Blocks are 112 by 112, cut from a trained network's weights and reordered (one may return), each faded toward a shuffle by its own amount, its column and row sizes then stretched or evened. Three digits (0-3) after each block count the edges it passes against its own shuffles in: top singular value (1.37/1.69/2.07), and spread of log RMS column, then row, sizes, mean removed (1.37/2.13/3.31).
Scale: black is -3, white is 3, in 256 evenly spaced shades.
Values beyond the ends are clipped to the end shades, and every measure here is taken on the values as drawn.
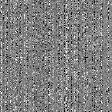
2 3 1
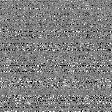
1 0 3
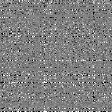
1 2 3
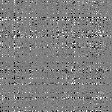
1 3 3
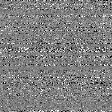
1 1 3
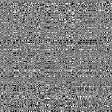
3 2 3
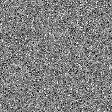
0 1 0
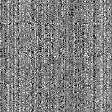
3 2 2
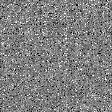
0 0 2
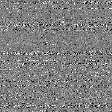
0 1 3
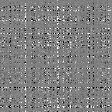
2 3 3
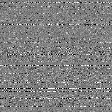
3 1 3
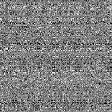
3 1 2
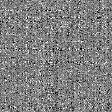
1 1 2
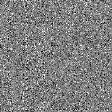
1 2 0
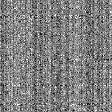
3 0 2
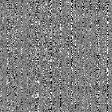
1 3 0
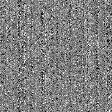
1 2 0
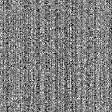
3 1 2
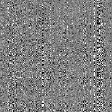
3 3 2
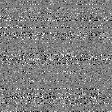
0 1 3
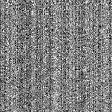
3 0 1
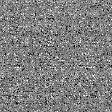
1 1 2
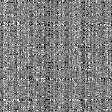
3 2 3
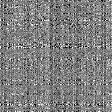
3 0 3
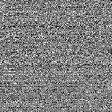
2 0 2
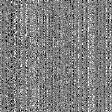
3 3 1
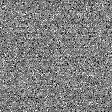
1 0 0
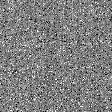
0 0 1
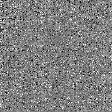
0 1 2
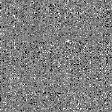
0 2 2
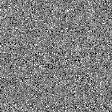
0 1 2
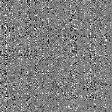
0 3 2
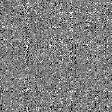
1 3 2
